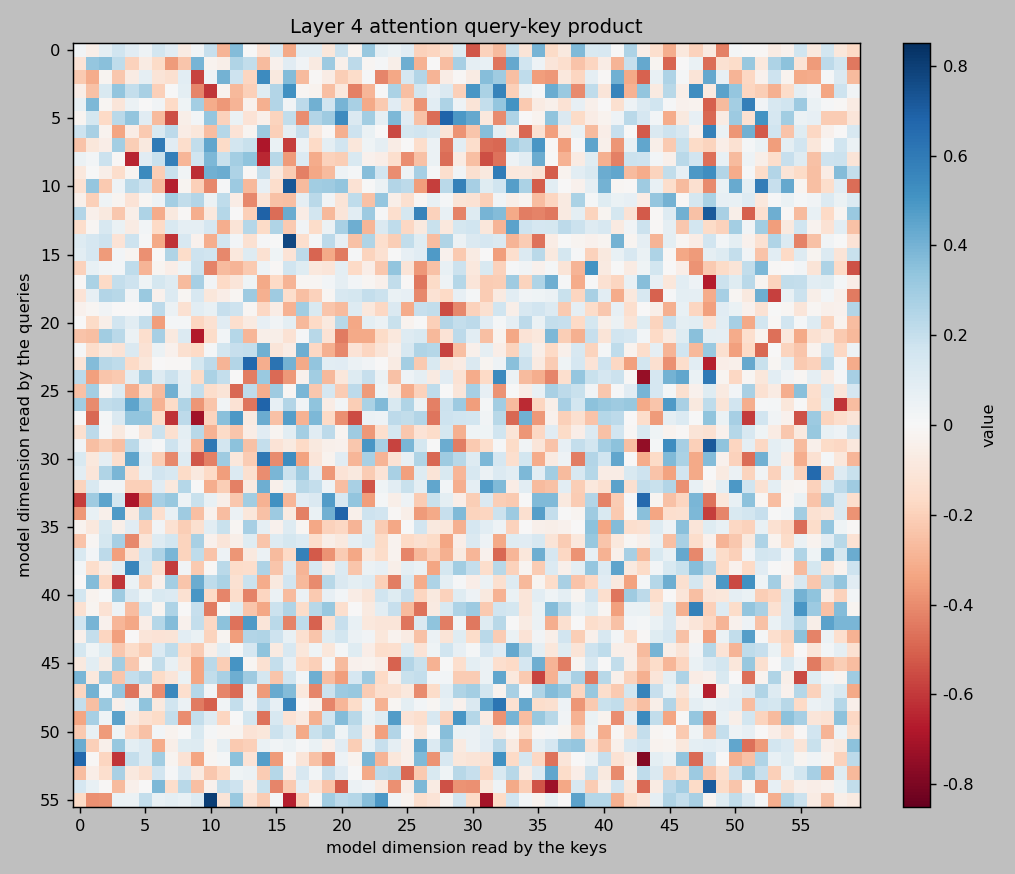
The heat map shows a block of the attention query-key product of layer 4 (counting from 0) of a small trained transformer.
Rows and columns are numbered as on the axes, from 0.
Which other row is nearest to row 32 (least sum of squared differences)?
28
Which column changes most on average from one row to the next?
48
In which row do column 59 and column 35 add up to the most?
37
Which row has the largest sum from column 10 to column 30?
5
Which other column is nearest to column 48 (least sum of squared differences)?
26
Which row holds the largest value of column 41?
3
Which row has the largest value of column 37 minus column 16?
55
